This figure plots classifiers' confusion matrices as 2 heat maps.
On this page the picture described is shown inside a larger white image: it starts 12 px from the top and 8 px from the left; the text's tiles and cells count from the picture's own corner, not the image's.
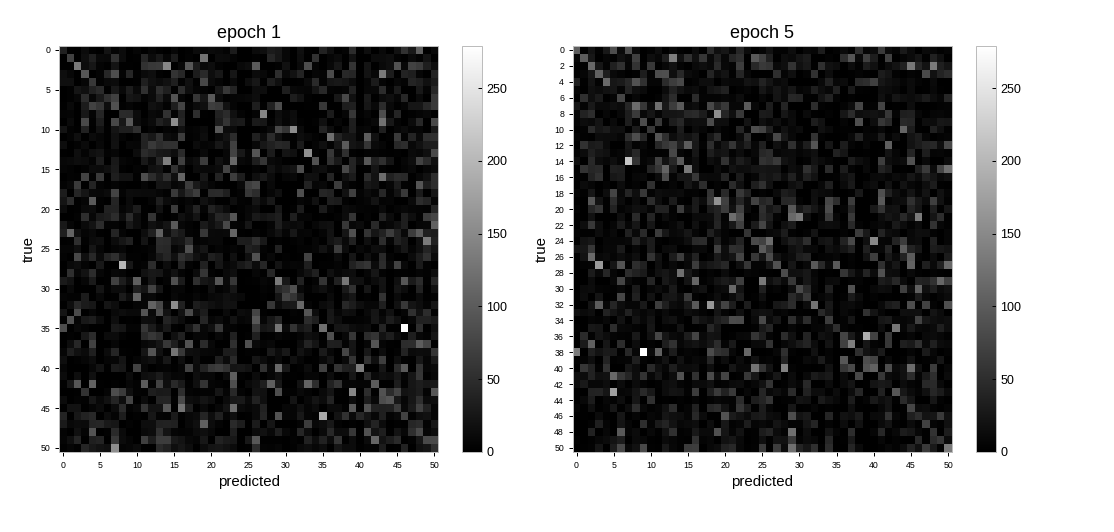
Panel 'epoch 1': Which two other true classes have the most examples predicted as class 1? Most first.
23, 34
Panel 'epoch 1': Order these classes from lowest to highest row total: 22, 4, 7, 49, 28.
28, 4, 22, 7, 49
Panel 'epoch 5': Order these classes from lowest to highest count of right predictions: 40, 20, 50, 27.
20, 27, 40, 50
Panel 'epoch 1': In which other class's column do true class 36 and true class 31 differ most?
10
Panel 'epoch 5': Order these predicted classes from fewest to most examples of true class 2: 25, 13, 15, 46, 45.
15, 13, 46, 25, 45
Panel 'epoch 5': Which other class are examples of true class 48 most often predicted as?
29
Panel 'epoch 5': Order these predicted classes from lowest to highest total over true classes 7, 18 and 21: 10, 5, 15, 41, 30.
15, 10, 5, 30, 41
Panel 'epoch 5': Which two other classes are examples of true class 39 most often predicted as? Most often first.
36, 40
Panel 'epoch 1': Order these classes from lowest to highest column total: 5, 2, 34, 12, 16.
34, 5, 2, 12, 16
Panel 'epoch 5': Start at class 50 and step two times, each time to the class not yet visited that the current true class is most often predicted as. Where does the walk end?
25
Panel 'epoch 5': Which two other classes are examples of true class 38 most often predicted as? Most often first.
9, 0
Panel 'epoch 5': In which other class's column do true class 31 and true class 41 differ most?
5
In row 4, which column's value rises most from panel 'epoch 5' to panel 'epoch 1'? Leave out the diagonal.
19
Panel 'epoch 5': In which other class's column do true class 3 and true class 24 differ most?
40
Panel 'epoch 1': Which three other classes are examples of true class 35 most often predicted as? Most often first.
46, 29, 0
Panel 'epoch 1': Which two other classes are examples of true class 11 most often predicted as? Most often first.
36, 41
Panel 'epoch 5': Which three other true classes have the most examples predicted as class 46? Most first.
21, 30, 34
